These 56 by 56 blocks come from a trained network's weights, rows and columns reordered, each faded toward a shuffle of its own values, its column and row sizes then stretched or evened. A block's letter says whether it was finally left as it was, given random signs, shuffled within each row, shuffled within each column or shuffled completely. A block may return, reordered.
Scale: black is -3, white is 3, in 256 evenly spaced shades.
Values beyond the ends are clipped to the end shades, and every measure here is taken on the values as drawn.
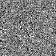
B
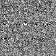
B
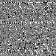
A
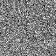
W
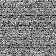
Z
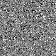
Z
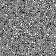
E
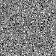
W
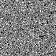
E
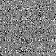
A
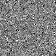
W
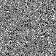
W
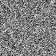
E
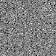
B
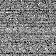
Z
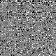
A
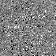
B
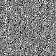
W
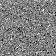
E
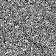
E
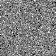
W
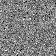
E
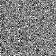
W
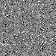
B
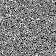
E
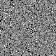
W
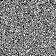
E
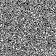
E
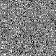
A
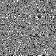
A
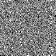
B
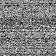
Z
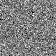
E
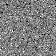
E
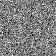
E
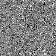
W
